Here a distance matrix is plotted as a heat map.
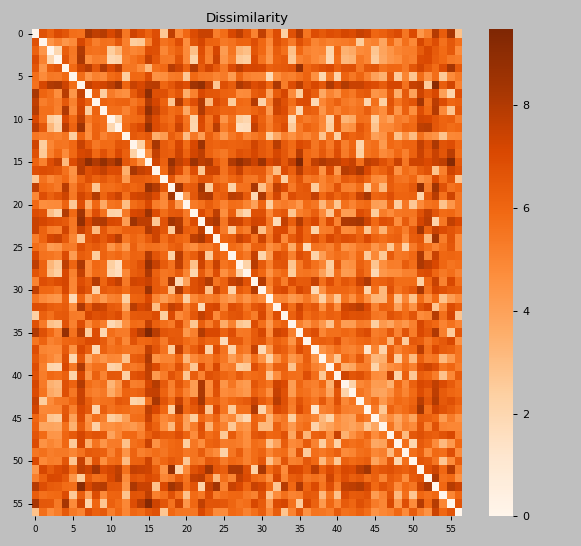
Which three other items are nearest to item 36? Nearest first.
25, 49, 47
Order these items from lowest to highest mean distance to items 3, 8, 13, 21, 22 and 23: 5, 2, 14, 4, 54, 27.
2, 27, 5, 14, 54, 4
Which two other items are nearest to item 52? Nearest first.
6, 24
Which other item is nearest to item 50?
48
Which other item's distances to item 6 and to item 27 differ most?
11
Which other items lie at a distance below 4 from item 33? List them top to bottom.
0, 17, 56
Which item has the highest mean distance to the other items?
15
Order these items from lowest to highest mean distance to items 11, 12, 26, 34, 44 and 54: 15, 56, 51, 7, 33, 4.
7, 56, 33, 4, 51, 15
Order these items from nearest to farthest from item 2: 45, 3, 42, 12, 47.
3, 45, 42, 47, 12
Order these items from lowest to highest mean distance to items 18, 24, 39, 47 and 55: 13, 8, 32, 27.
27, 8, 13, 32
